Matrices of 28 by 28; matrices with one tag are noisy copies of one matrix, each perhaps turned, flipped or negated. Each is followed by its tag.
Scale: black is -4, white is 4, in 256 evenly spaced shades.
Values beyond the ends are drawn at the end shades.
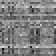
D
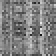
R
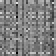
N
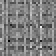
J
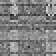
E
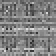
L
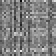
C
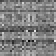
R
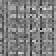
J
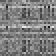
L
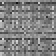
N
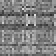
R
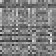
C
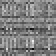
L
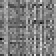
C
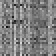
C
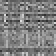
C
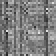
D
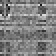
E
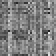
D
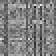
C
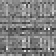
L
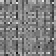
N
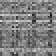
C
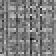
J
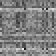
D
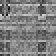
E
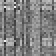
E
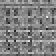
J
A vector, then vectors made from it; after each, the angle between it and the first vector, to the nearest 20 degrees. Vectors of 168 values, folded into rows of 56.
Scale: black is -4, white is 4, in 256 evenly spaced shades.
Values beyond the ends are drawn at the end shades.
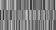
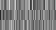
40 degrees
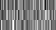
100 degrees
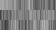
60 degrees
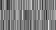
120 degrees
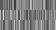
140 degrees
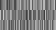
160 degrees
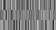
80 degrees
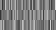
60 degrees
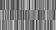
100 degrees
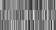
60 degrees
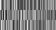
60 degrees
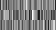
100 degrees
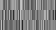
80 degrees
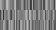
20 degrees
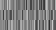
40 degrees
